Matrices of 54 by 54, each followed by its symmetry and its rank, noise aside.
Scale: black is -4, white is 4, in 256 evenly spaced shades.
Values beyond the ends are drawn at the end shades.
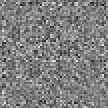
antisymmetric, rank eight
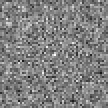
symmetric, rank eight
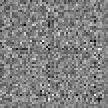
symmetric, rank six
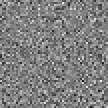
no symmetry, rank eight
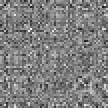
symmetric, rank seven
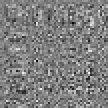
antisymmetric, rank six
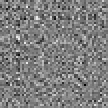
symmetric, rank six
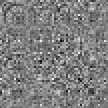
symmetric, rank seven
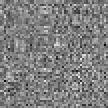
no symmetry, rank seven
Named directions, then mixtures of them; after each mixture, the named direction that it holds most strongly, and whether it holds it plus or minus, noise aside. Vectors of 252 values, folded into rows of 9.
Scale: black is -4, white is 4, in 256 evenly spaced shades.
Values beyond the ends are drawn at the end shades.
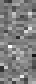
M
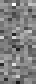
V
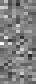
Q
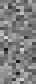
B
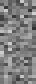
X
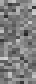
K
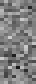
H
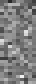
K, minus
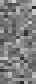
K, plus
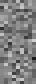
B, plus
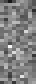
M, plus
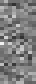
Q, plus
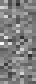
Q, plus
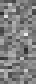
K, minus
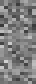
X, plus
